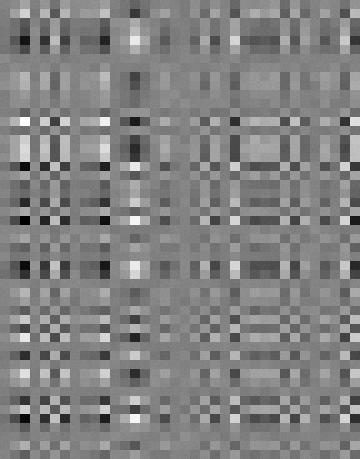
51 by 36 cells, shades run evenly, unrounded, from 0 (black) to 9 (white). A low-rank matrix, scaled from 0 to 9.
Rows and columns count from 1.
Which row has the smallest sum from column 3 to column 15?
25
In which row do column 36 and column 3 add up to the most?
14
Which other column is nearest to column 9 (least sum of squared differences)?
10
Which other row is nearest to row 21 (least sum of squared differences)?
3
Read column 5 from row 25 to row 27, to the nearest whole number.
1 5 5
